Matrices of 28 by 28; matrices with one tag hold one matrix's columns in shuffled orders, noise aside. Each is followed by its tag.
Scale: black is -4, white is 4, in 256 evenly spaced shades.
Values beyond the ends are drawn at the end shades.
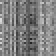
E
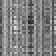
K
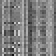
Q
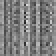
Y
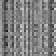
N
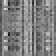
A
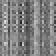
Y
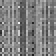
Q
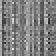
E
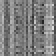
K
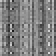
N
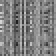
Y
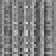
Q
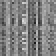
E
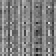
Q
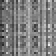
N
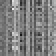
A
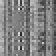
A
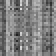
A
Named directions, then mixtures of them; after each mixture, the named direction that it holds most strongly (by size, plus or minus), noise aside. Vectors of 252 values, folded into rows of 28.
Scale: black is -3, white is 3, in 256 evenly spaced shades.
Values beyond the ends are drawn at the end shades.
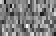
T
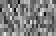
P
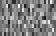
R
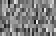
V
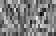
P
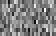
V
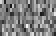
T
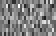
R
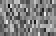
P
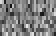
T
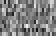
V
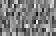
V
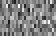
R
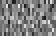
R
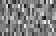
R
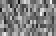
P
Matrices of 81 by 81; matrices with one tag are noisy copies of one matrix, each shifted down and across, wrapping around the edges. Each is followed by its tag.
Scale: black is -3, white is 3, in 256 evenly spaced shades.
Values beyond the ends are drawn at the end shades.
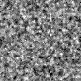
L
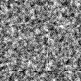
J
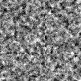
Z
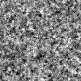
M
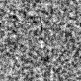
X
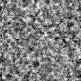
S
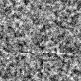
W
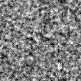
X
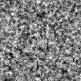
X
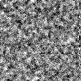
Z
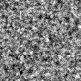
L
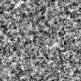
Z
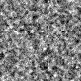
S
